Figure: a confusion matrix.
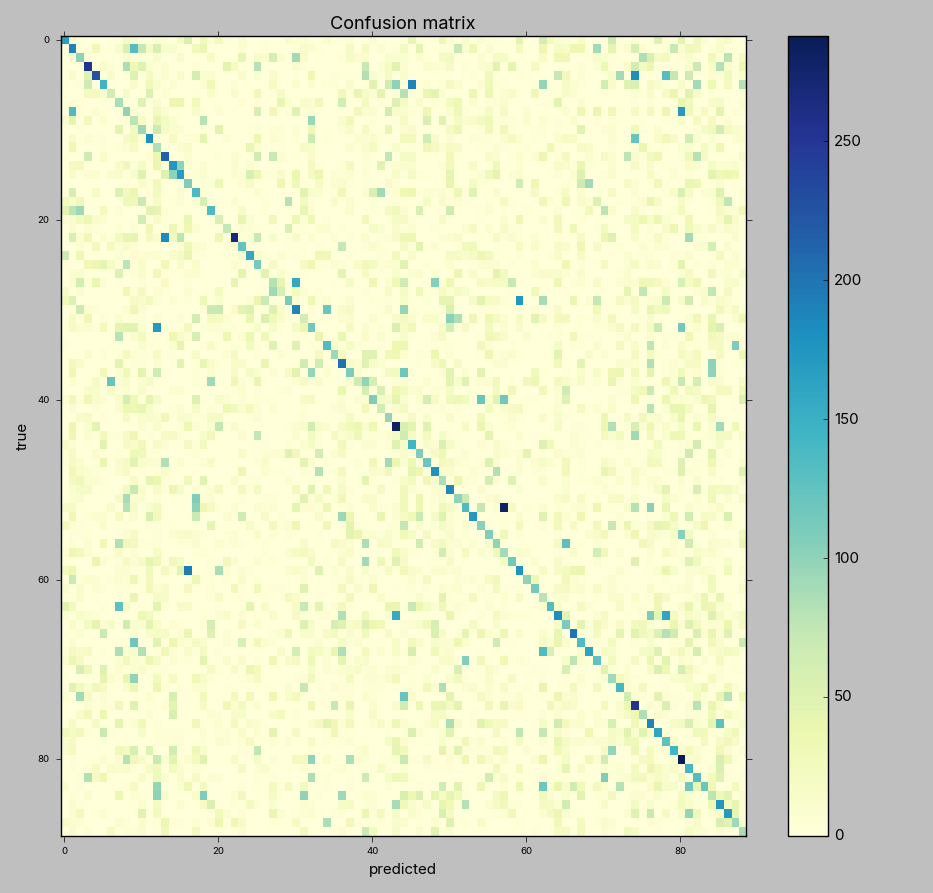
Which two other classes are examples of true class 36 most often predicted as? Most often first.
84, 76
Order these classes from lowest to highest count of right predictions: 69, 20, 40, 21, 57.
20, 21, 57, 40, 69
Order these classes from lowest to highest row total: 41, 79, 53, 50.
41, 50, 79, 53
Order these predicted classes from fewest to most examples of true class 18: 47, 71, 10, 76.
71, 47, 76, 10
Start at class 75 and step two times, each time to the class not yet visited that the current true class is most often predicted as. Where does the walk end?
15
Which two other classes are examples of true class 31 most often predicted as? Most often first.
50, 51
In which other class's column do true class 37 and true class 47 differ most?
44
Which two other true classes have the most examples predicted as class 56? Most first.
48, 67
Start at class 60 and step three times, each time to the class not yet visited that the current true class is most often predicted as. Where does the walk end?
32
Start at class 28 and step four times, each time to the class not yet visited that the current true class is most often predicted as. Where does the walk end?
87
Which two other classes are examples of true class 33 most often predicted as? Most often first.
7, 17
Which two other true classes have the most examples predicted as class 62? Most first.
68, 83
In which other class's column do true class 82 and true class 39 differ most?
70
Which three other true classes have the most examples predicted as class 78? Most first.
64, 4, 66
